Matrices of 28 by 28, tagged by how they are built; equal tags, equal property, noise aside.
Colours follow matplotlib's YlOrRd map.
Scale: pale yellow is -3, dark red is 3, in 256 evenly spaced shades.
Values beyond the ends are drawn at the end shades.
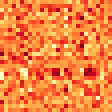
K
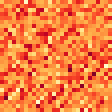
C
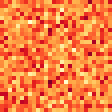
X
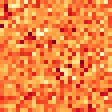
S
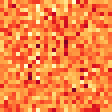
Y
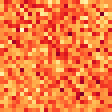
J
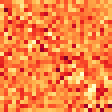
S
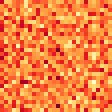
X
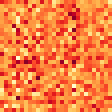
Y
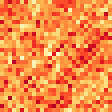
C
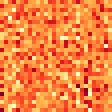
Y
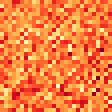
C
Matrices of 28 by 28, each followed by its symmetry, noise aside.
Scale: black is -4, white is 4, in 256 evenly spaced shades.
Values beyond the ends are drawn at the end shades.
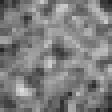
symmetric across the other diagonal.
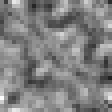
symmetric across the other diagonal.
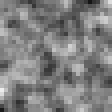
antisymmetric.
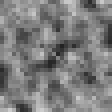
same after a half turn.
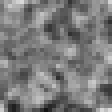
no symmetry.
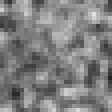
antisymmetric.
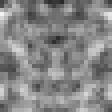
mirrored left to right.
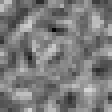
symmetric.
